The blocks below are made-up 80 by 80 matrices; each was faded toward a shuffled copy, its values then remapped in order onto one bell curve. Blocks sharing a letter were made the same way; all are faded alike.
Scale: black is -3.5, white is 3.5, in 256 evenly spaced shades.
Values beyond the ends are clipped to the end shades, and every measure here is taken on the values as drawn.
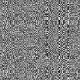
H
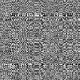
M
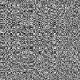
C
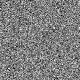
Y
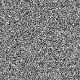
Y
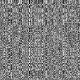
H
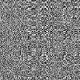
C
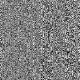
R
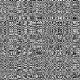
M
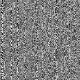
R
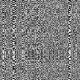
H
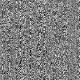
R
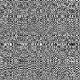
M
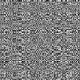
M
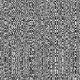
H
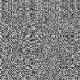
C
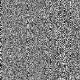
R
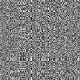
H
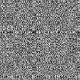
C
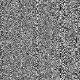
R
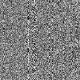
R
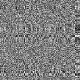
C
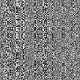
H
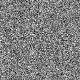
Y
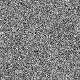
Y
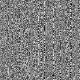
R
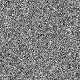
Y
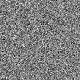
Y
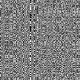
H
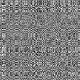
M
